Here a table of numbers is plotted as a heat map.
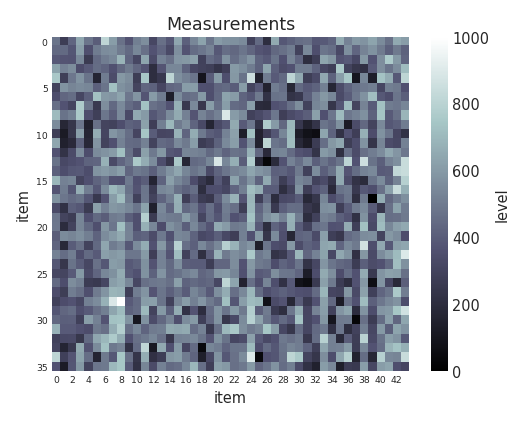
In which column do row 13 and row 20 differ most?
10
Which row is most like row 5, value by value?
21
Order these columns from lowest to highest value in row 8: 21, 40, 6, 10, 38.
6, 38, 10, 40, 21
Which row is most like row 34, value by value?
4
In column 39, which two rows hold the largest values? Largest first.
6, 0
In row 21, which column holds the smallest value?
29
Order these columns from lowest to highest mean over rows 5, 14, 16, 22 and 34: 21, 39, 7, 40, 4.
39, 4, 21, 40, 7
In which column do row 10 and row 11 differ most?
26
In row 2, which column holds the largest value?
41
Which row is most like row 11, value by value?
9
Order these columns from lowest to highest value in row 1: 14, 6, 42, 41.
14, 41, 42, 6
